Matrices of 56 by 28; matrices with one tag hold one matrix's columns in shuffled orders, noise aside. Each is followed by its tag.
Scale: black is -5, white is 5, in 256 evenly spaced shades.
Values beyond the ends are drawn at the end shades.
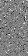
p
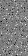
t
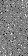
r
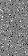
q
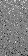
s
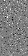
p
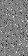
q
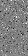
p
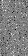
r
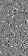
q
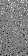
s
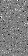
p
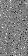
r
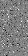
q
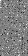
r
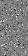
q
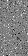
r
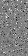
p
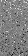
s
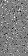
p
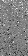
s
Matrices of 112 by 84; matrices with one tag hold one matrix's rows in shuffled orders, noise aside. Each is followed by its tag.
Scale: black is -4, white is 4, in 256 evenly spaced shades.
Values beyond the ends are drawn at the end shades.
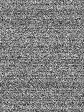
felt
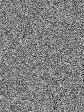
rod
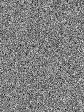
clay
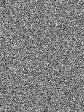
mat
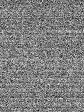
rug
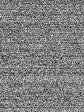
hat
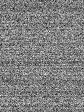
hat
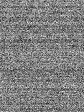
felt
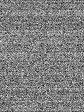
rug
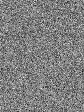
rod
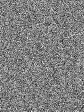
rod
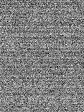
felt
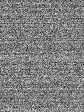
hat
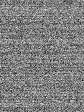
hat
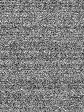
hat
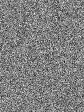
rod
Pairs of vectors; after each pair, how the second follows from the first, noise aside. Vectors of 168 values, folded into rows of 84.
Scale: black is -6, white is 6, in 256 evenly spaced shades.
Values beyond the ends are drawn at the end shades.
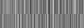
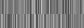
reversed, negated.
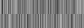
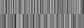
shuffled.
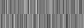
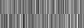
wrapped around.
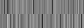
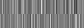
reversed, negated.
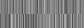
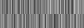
reversed, negated.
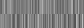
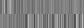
partly zeroed.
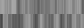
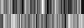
reversed, scaled up.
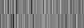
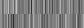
sign-scrambled.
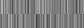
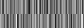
reversed, scaled up.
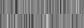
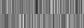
reversed, negated.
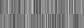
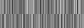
shuffled.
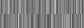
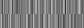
reversed, negated.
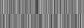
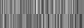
sign-scrambled.
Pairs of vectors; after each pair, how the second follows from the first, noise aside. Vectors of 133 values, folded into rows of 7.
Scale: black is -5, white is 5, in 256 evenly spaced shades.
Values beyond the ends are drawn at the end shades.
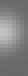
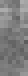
wrapped around, shrunk.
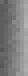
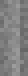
wrapped around, shrunk.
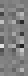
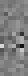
partly zeroed.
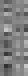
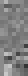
negated, partly zeroed.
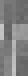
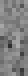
wrapped around, negated, partly zeroed.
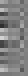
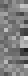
reversed.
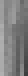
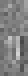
wrapped around, negated, partly zeroed.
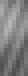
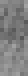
wrapped around, shrunk.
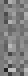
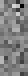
reversed.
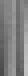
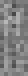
wrapped around, negated, partly zeroed.
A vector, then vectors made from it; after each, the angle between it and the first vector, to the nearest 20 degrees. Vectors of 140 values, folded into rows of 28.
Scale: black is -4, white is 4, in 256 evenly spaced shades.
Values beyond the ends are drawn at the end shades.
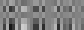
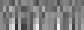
140 degrees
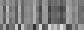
80 degrees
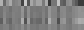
80 degrees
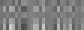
160 degrees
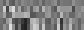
140 degrees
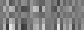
160 degrees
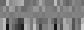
120 degrees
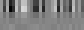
80 degrees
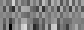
40 degrees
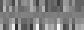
120 degrees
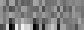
40 degrees
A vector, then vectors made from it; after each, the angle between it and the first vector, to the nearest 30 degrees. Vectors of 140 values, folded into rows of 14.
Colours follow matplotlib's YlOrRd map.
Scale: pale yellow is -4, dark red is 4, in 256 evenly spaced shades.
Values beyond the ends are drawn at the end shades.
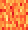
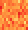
90 degrees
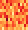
150 degrees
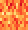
90 degrees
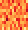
120 degrees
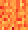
90 degrees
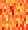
30 degrees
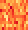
30 degrees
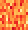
30 degrees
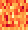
150 degrees
